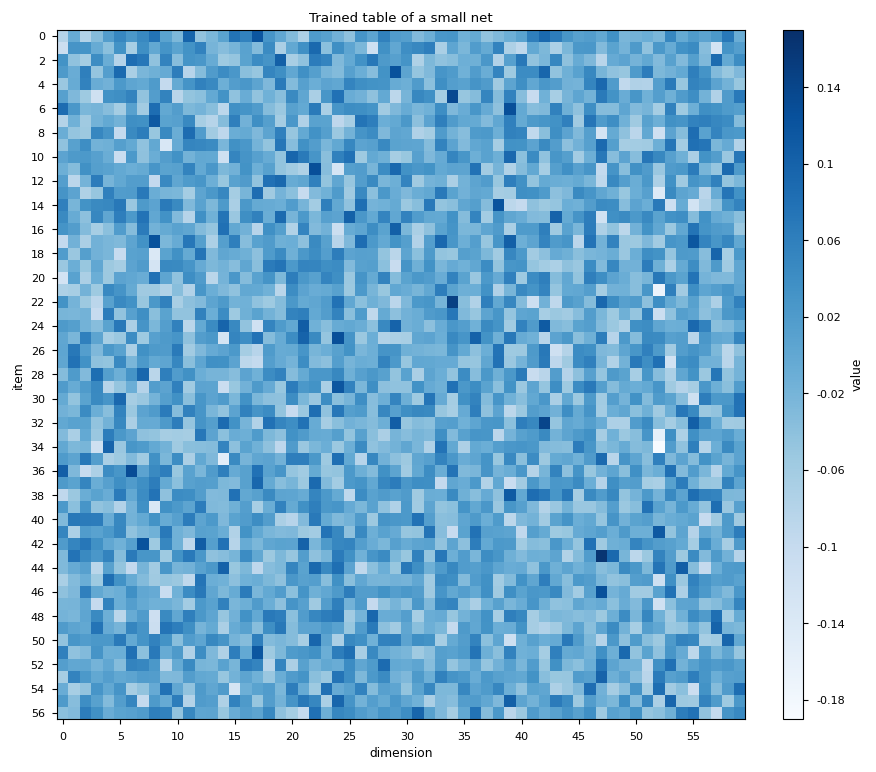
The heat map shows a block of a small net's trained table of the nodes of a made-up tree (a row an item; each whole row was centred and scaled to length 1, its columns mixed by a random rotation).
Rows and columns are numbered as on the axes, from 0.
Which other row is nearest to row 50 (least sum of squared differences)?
37
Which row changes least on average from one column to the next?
53
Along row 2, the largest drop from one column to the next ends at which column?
20
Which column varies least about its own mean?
35
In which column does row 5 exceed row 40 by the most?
34
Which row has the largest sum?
15
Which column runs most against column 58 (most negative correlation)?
21
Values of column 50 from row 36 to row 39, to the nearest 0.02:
0.04 0.02 -0.02 -0.04
